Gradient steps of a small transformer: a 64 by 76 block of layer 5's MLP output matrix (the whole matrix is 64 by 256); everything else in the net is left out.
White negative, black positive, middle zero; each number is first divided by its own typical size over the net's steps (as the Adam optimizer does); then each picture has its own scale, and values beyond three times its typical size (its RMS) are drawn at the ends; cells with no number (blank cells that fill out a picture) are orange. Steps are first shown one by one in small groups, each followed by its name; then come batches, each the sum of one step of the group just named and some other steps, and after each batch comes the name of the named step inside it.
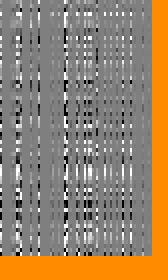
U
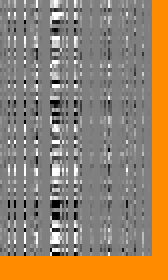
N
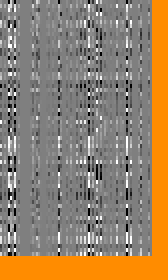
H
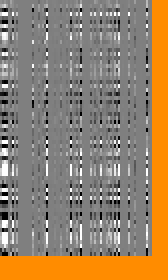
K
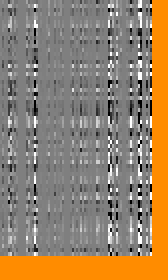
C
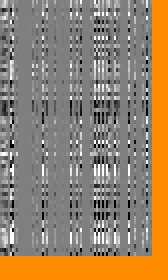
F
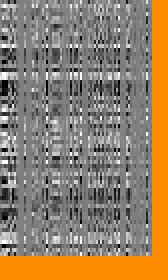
H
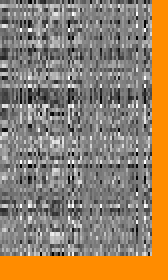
N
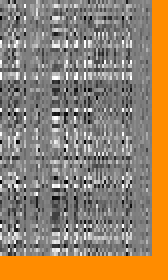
H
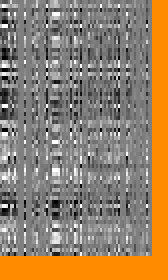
N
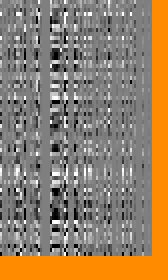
U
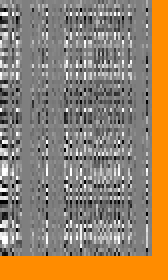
K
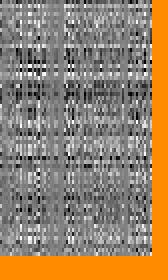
C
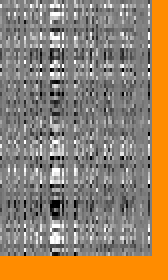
N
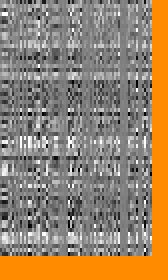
K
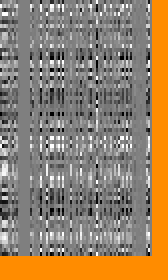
K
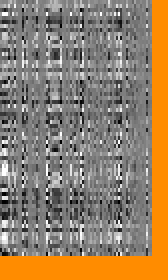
K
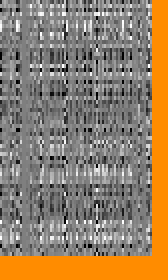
F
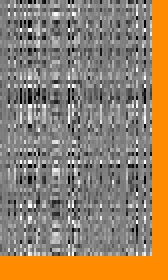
N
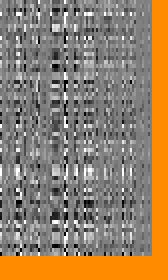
U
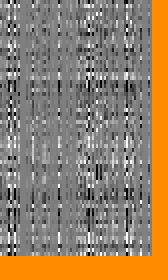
H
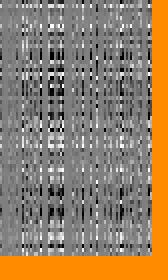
C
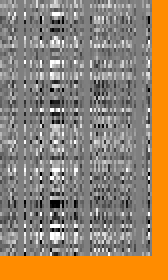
N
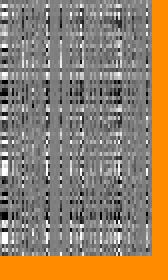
K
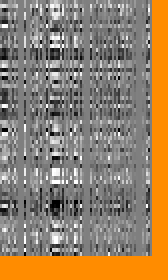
N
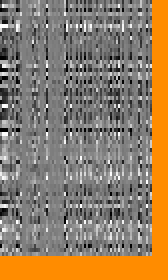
C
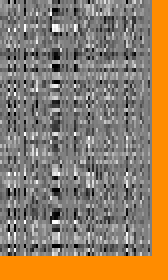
H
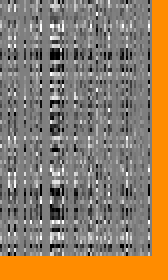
H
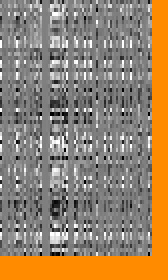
N
